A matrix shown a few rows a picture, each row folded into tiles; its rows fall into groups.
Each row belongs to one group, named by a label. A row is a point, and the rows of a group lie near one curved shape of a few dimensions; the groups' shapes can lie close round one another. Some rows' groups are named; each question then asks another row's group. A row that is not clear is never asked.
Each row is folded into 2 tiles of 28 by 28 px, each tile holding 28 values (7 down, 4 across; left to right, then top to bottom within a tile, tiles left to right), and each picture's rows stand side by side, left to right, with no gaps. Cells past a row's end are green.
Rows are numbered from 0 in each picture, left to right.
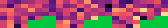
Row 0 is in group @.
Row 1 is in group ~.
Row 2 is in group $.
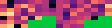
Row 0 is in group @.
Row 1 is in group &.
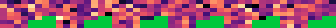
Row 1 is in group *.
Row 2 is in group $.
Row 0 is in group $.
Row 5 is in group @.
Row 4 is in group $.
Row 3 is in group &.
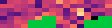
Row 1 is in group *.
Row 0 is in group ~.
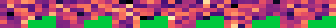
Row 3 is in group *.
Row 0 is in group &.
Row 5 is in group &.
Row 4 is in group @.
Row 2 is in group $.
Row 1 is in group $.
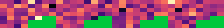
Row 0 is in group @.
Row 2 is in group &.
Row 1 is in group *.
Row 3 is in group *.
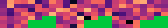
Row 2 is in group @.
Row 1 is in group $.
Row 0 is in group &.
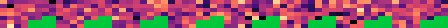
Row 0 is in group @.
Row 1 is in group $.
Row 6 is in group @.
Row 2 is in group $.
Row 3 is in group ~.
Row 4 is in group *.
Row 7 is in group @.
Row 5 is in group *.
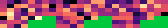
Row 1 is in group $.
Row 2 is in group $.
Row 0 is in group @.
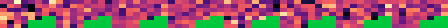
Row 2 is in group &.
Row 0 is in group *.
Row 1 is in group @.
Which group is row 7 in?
&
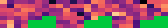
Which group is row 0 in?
@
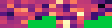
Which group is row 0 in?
&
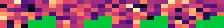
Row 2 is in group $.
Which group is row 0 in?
*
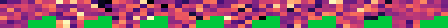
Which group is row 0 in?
$
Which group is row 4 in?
$
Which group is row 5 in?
&
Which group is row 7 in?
@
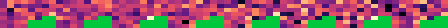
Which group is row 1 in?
$
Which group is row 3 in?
@
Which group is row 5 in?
@
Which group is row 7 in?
&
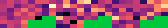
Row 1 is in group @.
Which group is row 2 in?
$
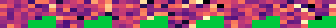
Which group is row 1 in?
$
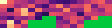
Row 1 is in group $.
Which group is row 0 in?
*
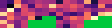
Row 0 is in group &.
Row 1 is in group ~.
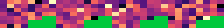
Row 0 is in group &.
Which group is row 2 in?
&
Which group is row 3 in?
@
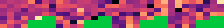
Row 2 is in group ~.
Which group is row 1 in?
@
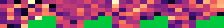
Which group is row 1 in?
@
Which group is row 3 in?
$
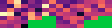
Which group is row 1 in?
$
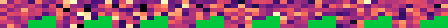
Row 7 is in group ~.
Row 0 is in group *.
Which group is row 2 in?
*
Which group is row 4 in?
$
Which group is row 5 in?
*
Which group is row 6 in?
@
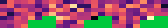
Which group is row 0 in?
~
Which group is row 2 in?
@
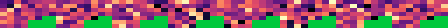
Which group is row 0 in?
&
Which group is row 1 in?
$
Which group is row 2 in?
~
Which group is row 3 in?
*
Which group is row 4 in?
@
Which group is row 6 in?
$
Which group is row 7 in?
$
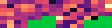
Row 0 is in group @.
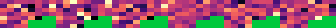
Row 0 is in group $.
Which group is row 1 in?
*
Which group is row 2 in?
$
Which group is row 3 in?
*
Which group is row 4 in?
$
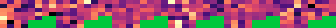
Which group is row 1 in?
@
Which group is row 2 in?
@
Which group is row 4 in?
@
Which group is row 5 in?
&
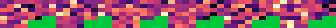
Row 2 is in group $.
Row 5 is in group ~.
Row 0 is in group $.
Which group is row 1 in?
&
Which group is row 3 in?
*
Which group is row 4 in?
$
